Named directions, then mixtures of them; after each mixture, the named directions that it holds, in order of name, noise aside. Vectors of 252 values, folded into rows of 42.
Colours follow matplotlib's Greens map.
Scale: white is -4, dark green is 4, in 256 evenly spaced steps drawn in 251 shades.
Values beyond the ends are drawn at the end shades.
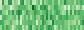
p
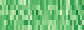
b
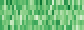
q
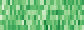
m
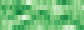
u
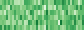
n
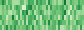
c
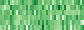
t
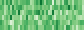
q.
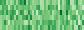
b.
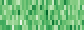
n, p, q.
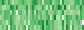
t.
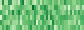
p.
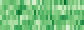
p, t, u.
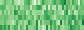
n, t.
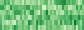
n, u.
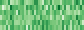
m, t.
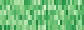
n.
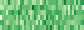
m, p.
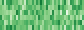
b, c, q.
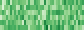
m.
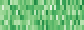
m, n, t.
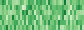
c.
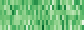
t.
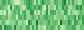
c, n.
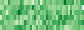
m, p, u.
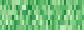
c.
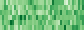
q, u.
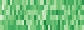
m.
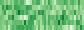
c, n, u.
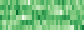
b, m, u.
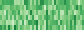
n, q.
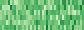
m, n, t.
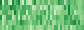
c, p, u.
